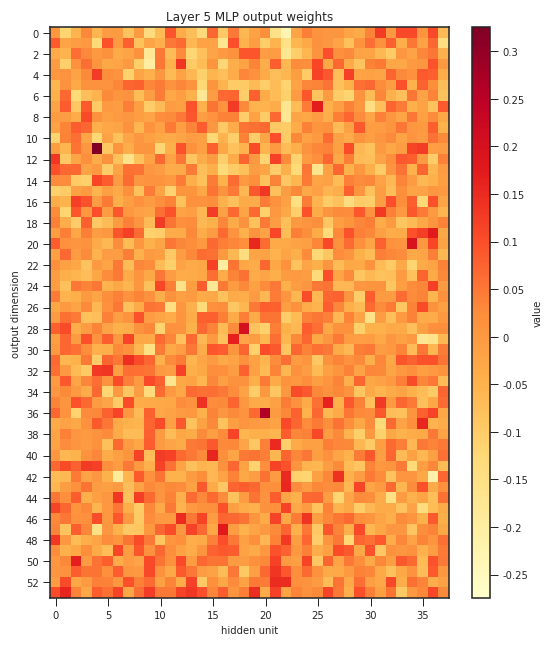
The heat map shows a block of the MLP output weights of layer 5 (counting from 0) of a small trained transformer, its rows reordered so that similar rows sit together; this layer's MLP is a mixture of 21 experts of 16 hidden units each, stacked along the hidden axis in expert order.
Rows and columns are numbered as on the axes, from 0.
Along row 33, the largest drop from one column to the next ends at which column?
11
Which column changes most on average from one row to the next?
4
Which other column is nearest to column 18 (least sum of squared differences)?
37
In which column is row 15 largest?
20
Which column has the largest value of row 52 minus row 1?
22
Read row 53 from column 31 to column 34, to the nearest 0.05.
0 0.05 -0.1 0
